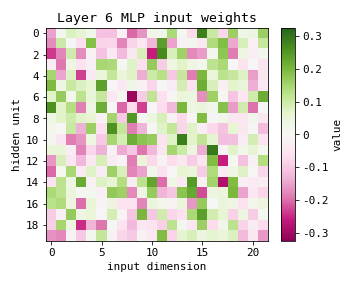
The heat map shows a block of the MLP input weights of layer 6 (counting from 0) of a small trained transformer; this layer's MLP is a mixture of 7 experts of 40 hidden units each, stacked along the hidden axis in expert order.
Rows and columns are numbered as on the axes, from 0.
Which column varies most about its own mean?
15
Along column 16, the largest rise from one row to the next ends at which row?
11
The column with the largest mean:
16
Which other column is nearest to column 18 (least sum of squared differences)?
7
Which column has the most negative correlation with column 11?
10
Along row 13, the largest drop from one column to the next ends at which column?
8
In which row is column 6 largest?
9
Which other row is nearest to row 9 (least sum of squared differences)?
13
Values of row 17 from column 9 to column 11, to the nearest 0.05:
0.2 -0.1 0.1
